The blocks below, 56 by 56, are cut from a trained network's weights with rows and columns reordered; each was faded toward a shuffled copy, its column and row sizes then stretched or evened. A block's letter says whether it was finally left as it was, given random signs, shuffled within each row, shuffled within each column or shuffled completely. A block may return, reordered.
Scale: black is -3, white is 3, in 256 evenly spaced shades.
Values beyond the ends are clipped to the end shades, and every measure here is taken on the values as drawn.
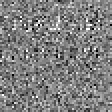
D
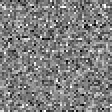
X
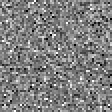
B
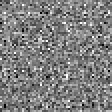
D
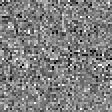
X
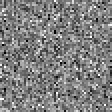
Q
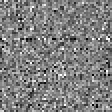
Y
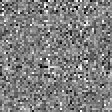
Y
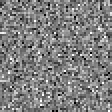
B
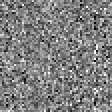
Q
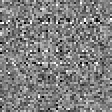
D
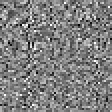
D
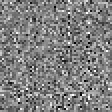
Y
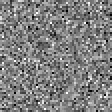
Q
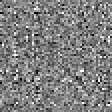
D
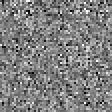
Y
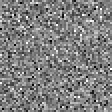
B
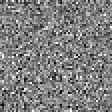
D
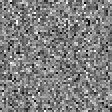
Q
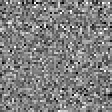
X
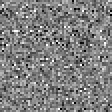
X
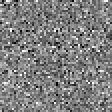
X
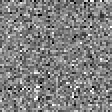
Y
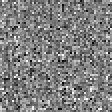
D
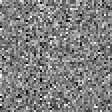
Q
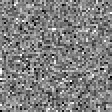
B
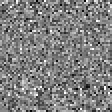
X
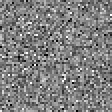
B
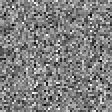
Q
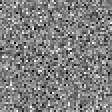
B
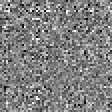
Y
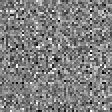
D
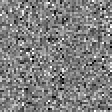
Q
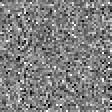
Q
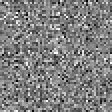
D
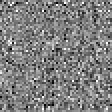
D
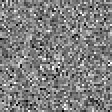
B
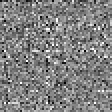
Y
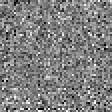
D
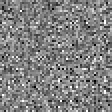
Y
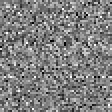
X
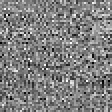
D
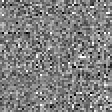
D
